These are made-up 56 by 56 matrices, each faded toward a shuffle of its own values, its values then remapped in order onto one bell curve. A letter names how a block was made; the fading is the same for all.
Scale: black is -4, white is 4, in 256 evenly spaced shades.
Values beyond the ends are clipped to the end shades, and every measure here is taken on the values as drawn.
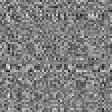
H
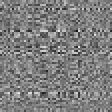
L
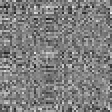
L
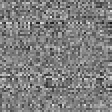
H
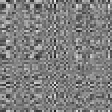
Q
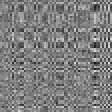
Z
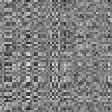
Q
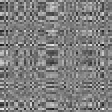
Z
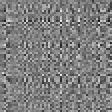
Q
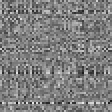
L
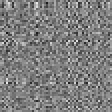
L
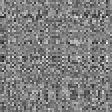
H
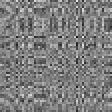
Q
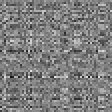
L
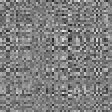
Q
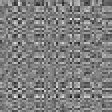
Z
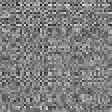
L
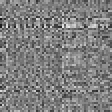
L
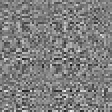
L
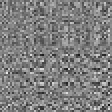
L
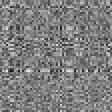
L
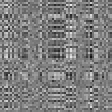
Z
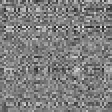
L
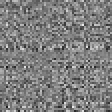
H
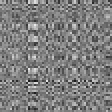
Q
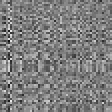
Q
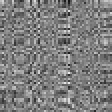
Q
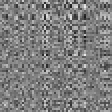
Q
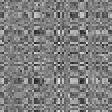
Z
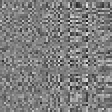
Q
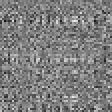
H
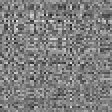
L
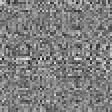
H
